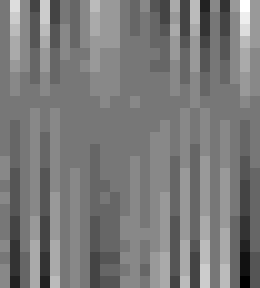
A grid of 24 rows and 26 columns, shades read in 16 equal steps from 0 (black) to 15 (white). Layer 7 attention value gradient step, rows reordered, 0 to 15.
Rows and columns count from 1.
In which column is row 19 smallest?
25
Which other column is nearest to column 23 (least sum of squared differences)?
19
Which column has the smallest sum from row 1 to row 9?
21
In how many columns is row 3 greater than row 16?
13
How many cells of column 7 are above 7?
3
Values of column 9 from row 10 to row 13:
7 7 7 7
